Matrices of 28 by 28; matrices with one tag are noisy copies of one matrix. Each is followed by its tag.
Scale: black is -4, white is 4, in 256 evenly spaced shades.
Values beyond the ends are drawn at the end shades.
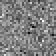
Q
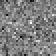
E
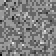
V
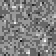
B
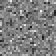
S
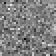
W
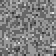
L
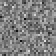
B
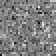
V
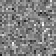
V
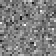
S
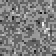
V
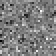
S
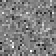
V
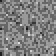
L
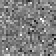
Q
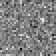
Q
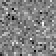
V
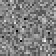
B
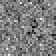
Q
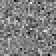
Q
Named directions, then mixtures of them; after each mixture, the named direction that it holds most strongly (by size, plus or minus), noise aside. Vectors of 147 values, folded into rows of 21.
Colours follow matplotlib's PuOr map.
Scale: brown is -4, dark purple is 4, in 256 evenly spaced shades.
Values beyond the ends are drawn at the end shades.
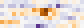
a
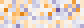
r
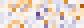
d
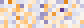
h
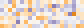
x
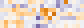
a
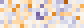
d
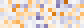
d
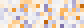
d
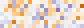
d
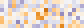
d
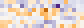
a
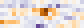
a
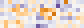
a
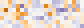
r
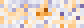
d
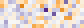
h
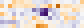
a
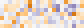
x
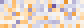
x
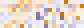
d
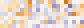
x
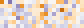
h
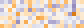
x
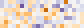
h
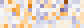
h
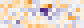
a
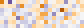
h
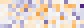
d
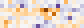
a
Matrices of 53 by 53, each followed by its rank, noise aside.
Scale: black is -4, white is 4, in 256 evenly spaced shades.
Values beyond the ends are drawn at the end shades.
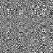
six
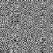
six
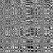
four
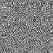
seven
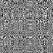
five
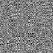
seven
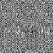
seven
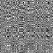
five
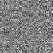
seven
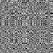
four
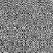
seven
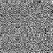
seven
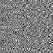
six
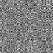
six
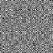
six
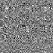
seven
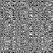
five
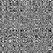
five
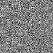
seven
